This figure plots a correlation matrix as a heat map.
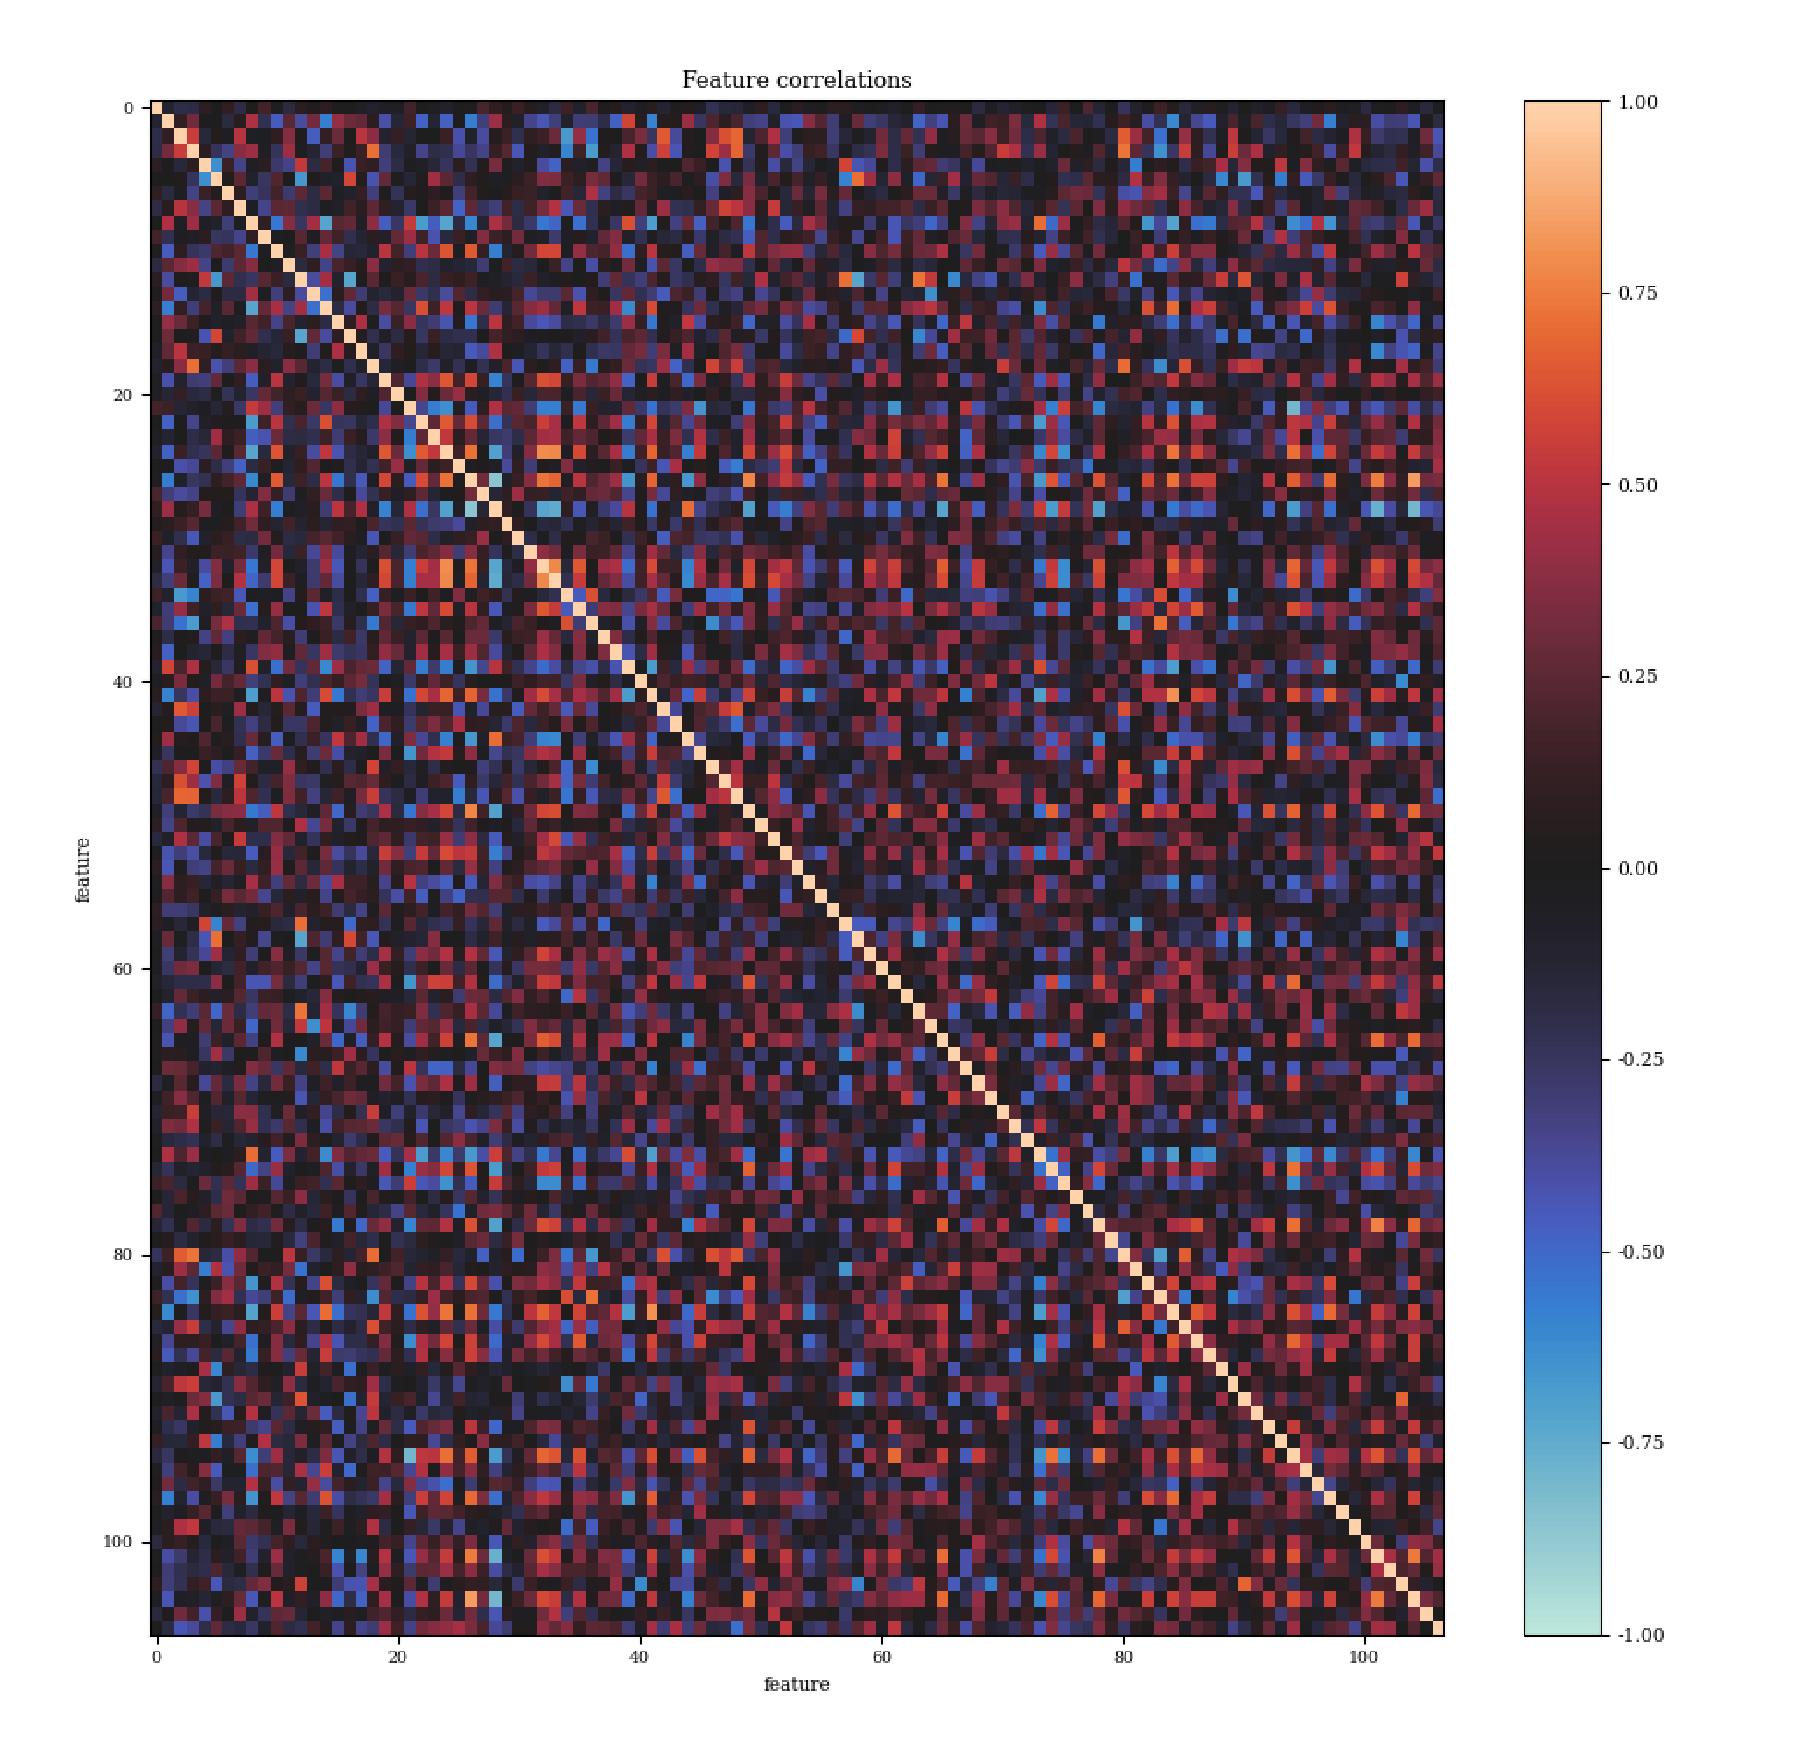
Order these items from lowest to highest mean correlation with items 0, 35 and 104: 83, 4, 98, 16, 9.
16, 4, 83, 9, 98
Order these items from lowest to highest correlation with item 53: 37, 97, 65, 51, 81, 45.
45, 81, 37, 51, 65, 97
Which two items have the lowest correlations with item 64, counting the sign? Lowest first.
13, 8
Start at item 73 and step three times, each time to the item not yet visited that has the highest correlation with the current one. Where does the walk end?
1
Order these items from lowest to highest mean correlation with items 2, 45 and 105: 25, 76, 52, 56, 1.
25, 56, 1, 52, 76
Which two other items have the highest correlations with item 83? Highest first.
36, 34
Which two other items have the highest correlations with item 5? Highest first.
58, 16
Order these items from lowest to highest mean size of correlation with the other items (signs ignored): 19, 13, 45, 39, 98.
98, 13, 45, 19, 39
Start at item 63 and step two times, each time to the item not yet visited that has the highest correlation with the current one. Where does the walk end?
57
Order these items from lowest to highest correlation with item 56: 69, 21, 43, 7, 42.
69, 42, 7, 43, 21
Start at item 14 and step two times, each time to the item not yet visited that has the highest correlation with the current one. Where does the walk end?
41
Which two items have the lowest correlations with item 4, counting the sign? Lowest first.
5, 81
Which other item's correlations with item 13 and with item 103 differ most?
12
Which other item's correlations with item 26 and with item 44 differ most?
28
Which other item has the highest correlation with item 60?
85
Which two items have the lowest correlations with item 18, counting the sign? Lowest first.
83, 36
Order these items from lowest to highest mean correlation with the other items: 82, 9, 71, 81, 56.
71, 9, 56, 81, 82
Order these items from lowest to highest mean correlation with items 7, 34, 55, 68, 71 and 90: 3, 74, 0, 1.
0, 74, 1, 3
